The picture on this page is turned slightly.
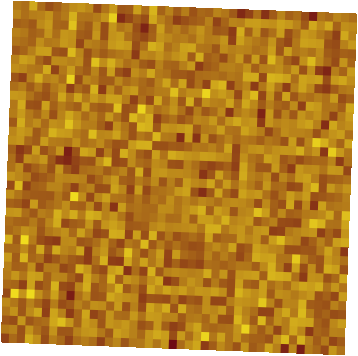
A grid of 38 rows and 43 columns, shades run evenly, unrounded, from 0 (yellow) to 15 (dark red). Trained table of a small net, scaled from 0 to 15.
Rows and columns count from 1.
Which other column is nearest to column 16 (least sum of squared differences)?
41
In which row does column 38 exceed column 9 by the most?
1
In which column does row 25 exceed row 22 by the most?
9
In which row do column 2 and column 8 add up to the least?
14
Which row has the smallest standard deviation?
5
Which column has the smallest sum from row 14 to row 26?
30
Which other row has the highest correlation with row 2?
8
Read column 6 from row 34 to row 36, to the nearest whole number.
11 11 8
